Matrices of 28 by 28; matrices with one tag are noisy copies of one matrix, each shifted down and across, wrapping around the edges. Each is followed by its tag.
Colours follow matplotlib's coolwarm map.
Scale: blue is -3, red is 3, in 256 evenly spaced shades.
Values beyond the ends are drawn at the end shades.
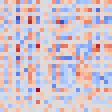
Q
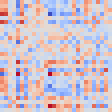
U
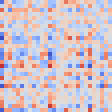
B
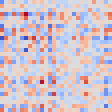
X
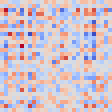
X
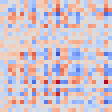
B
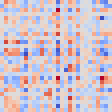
Q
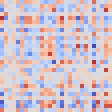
Q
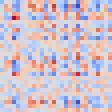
B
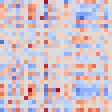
U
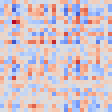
B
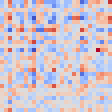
B
